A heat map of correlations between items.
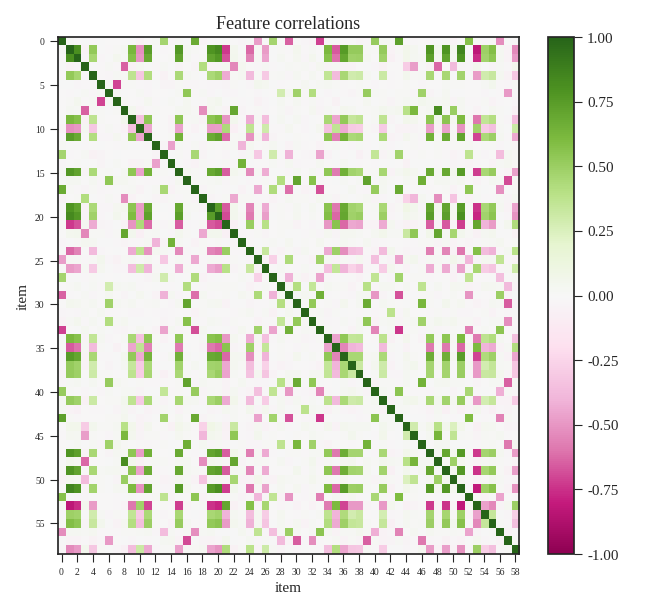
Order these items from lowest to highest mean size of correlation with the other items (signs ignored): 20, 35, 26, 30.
30, 26, 35, 20
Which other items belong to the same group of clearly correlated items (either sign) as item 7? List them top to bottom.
5
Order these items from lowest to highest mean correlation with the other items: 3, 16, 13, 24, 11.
24, 3, 13, 16, 11
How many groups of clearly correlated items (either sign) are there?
7
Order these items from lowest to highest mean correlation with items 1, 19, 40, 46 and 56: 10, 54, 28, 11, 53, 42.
53, 10, 42, 28, 54, 11
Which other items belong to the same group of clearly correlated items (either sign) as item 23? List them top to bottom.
12, 14
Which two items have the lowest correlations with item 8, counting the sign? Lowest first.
3, 18
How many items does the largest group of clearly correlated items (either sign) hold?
25
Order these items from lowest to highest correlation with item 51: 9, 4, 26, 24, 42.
24, 26, 42, 4, 9
